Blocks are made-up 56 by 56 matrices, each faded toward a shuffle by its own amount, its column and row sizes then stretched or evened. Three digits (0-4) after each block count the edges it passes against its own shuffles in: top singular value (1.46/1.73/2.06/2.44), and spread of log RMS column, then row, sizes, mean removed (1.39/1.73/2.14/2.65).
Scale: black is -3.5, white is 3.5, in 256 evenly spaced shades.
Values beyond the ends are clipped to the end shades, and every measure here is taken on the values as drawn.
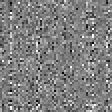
2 4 1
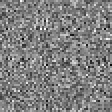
2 0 2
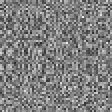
4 0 1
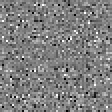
1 1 3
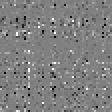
1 3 3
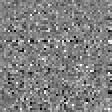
2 2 3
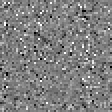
0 1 0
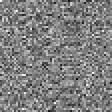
3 0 1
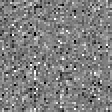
1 3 0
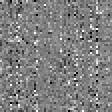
1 4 1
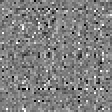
2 3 2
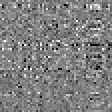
3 1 3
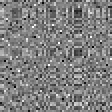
4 0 1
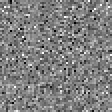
1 0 0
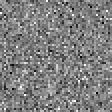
1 0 0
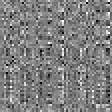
4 4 0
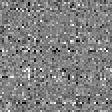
2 1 3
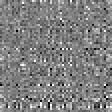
4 2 3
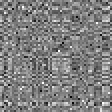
4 1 2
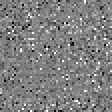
0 0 1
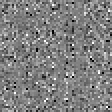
1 3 0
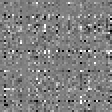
1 4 4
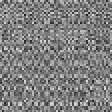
4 1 4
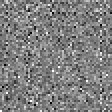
2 2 0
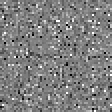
1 1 1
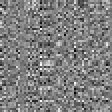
3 4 1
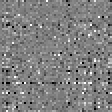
2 2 3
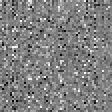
2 3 1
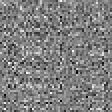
3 2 1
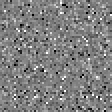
0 1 1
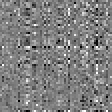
4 4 2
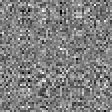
3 2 2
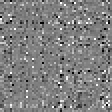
3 3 2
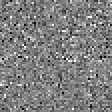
0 1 2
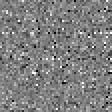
0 1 2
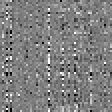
3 4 1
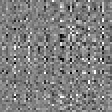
4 4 3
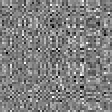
4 3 1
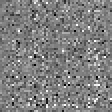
1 3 3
